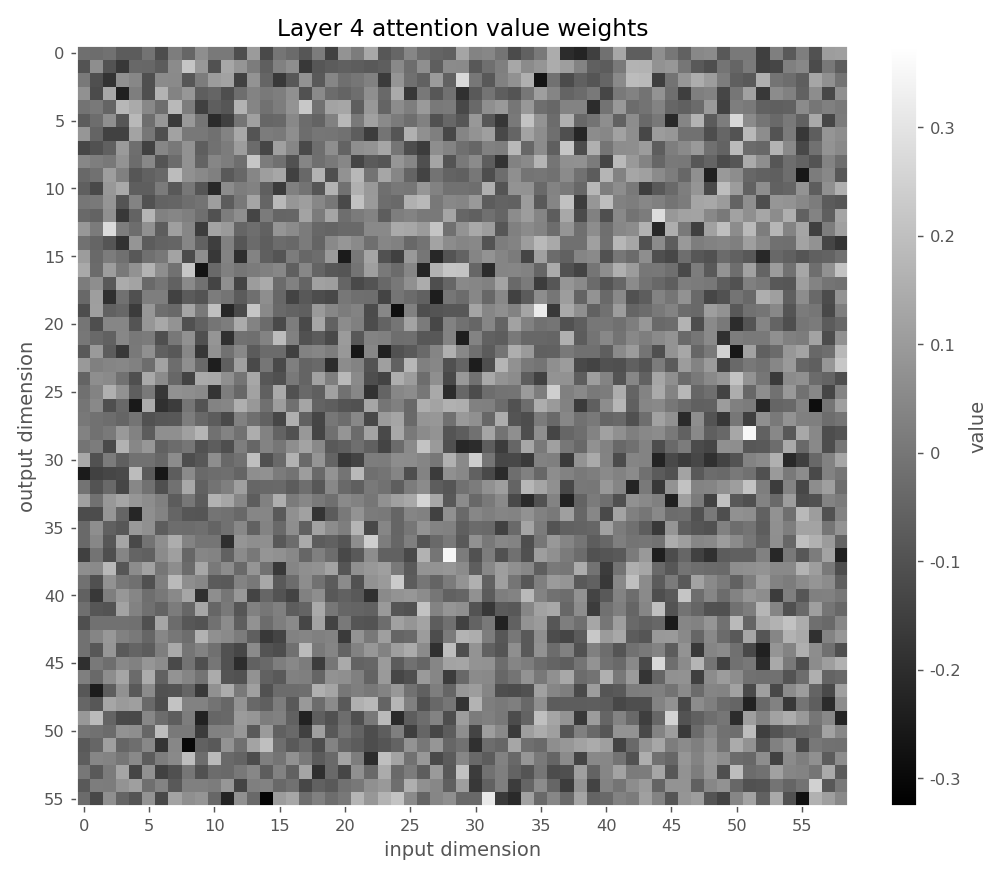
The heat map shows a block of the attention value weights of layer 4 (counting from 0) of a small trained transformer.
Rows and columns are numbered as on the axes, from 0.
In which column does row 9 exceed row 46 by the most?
43
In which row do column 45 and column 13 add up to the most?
49
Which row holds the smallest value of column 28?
25
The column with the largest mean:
35
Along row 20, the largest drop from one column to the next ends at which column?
47
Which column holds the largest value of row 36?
22
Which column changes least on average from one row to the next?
14
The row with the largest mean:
13
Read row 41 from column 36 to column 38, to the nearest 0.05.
0.15 -0.05 0.05
